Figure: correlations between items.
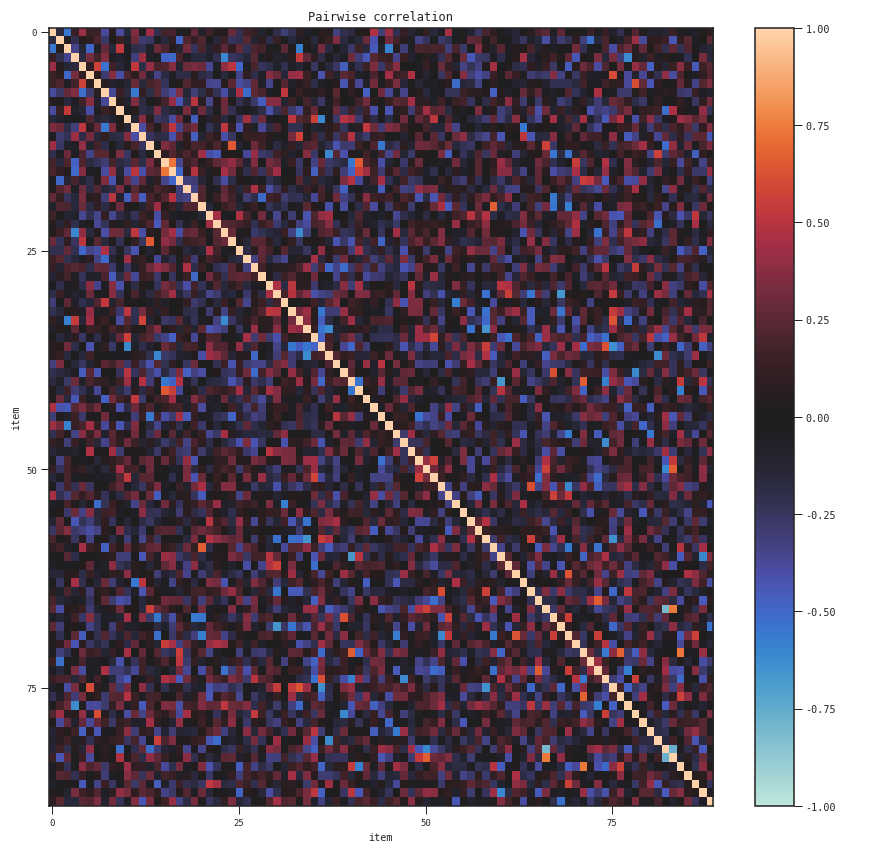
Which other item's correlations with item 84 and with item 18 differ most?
71
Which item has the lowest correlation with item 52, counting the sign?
69
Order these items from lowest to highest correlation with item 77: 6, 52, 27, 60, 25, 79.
6, 27, 79, 60, 25, 52
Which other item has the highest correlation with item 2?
9
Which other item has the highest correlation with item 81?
14
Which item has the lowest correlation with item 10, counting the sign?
36
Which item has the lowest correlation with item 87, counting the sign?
60
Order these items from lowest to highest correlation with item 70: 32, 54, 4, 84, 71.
84, 71, 32, 4, 54
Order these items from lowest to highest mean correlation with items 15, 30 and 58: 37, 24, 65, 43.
37, 43, 24, 65
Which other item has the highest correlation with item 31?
7
